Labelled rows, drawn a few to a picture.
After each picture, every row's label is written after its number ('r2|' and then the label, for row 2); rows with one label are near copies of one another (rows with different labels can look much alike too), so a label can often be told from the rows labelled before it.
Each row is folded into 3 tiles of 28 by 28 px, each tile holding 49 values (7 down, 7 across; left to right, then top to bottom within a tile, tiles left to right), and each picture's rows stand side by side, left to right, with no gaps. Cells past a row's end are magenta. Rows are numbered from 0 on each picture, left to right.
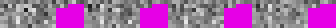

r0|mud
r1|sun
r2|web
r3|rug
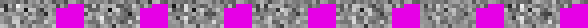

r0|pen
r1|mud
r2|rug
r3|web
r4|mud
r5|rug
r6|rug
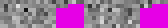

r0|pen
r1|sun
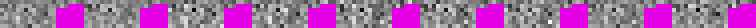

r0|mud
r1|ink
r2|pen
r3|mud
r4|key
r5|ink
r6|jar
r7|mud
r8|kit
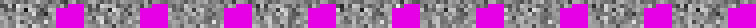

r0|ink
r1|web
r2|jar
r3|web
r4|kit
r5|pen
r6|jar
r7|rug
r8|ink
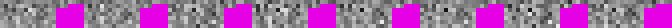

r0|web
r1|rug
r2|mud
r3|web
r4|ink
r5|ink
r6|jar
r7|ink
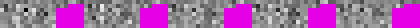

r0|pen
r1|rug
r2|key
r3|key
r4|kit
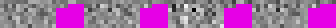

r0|rug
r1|kit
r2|pen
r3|kit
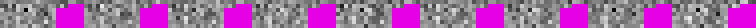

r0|ink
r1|rug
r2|rug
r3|web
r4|mud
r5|rug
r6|jar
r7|pen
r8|mud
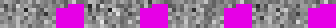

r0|key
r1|web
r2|key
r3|key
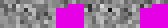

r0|ink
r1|pen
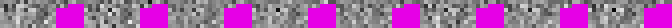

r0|sun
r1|jar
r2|jar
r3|key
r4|kit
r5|web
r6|kit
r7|pen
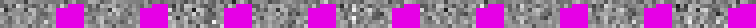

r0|kit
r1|web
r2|jar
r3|key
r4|rug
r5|kit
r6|rug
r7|sun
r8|sun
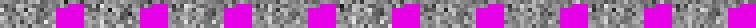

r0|jar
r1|ink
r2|sun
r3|rug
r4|sun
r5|ink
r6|key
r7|pen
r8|sun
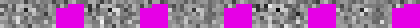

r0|mud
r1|web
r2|jar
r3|ink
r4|jar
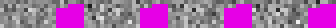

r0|web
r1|rug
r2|ink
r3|jar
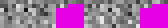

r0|kit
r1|mud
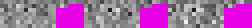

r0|kit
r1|pen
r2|mud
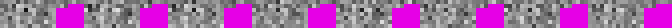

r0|ink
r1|sun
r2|pen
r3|kit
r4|key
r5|key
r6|mud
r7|sun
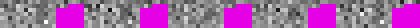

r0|jar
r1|ink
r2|rug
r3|ink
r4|jar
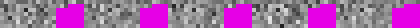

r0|key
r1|rug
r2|sun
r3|mud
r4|web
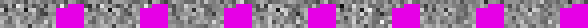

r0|kit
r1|kit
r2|key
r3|ink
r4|key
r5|jar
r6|jar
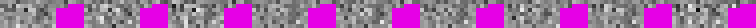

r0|ink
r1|mud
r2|web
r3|jar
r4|jar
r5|jar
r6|rug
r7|sun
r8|kit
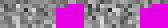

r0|pen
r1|web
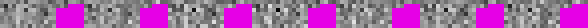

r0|sun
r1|key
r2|ink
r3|pen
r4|web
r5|ink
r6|key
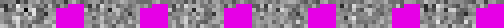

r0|pen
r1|ink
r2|pen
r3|ink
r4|rug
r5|sun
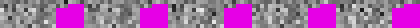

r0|jar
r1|sun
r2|sun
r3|mud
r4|pen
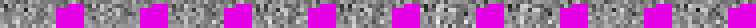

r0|pen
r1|rug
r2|key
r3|web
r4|web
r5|sun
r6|sun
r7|key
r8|ink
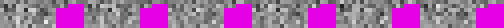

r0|sun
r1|web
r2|jar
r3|kit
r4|sun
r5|rug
